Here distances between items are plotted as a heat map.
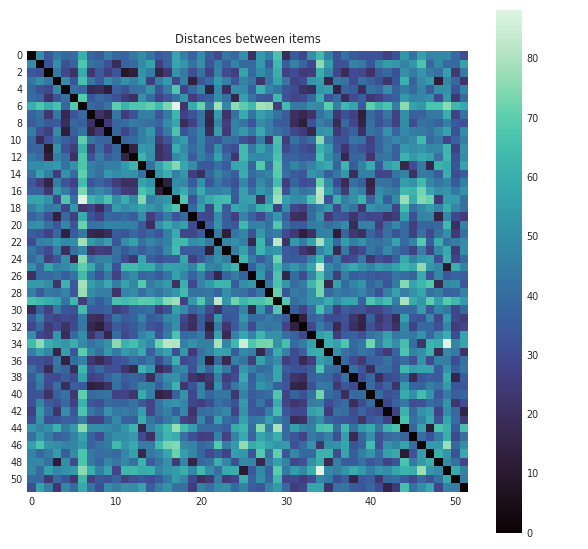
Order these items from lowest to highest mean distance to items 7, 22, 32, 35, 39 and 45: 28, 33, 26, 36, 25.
36, 26, 33, 28, 25
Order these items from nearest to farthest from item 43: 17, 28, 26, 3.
3, 26, 17, 28
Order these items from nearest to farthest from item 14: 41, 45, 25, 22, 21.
45, 41, 21, 22, 25
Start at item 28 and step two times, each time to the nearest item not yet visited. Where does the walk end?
1
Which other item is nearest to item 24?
5
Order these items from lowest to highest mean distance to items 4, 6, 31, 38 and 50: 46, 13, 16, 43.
43, 46, 13, 16
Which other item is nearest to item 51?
42
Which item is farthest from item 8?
17
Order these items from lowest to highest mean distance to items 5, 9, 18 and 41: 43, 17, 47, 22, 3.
43, 3, 47, 22, 17
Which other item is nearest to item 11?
2
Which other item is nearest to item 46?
34
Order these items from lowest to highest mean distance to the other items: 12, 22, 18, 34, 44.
12, 18, 22, 44, 34
